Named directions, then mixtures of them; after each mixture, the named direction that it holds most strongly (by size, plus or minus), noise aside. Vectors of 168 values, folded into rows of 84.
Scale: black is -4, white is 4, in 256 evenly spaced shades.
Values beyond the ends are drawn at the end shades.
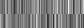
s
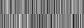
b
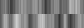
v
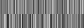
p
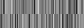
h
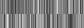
p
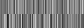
p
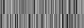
h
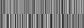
p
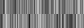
h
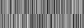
b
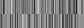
h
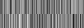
b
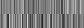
p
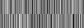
b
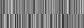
p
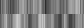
v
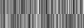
s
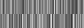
b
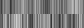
v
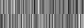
h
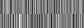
b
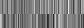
s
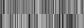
h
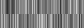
b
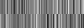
s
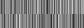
b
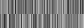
p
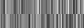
s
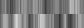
v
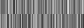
p
